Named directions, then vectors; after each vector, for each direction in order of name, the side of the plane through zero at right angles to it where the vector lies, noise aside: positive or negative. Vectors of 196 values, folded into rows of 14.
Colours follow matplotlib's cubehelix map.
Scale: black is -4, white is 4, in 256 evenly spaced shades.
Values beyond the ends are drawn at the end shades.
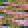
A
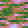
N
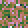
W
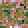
negative, positive, positive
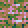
positive, negative, positive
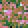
positive, negative, negative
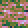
positive, negative, negative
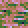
negative, positive, positive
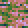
positive, positive, positive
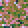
negative, negative, positive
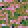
negative, negative, positive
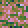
positive, negative, negative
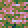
positive, negative, positive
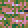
positive, negative, positive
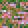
positive, negative, negative
